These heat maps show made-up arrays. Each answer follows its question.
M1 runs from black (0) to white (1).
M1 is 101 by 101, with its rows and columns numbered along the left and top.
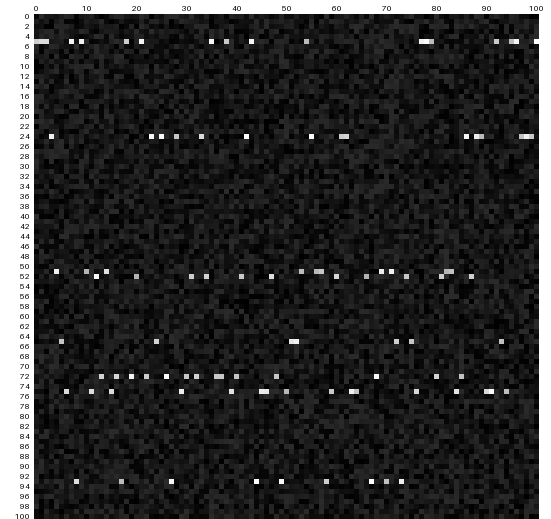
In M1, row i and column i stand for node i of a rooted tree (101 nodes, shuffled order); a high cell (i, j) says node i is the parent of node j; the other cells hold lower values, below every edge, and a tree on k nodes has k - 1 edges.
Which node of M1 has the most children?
5
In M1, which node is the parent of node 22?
72
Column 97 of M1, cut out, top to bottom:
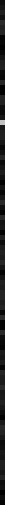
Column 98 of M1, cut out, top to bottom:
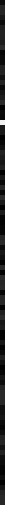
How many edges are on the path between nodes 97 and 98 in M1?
2
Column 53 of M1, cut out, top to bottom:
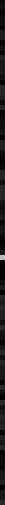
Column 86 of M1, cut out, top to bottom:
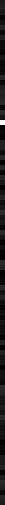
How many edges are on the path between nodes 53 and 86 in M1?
4
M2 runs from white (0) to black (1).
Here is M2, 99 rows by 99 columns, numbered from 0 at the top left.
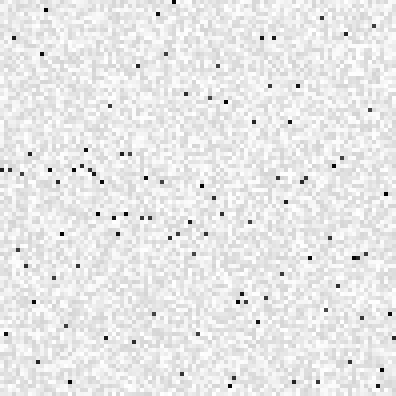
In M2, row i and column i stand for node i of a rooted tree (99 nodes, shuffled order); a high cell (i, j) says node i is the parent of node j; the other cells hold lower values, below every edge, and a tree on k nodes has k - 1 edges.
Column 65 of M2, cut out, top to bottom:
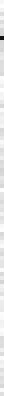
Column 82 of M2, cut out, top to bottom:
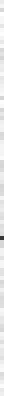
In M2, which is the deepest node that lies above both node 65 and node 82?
59
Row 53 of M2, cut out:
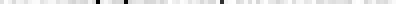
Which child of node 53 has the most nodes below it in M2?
55
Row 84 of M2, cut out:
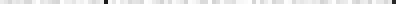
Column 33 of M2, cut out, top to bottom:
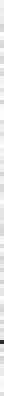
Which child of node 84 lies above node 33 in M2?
26
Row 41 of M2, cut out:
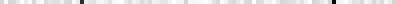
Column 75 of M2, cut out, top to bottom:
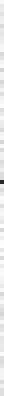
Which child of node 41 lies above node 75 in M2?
83
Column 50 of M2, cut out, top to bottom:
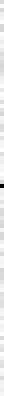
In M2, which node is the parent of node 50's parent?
23
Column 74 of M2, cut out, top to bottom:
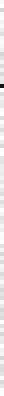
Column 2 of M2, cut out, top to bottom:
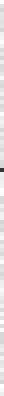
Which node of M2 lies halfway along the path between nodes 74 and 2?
45
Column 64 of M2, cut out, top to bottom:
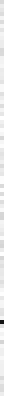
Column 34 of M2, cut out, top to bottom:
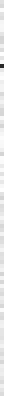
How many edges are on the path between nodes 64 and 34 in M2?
4
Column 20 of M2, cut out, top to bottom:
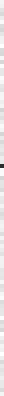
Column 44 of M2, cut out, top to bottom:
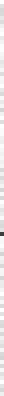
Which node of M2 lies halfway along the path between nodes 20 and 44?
13
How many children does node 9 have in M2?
3
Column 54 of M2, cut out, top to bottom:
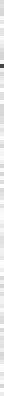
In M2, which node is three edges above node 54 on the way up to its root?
77
